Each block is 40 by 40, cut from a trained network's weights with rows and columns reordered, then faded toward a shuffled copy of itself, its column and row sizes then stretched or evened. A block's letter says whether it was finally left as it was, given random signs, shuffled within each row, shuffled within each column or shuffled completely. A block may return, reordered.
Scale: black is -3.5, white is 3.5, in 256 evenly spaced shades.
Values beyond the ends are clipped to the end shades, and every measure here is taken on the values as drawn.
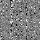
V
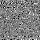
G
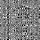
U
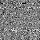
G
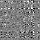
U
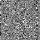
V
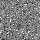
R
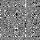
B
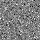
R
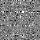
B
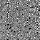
V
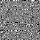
B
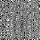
U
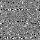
G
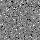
R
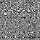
B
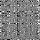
U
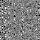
V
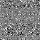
G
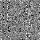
V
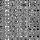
U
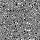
R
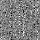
V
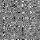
B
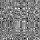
U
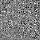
B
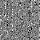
V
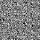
B
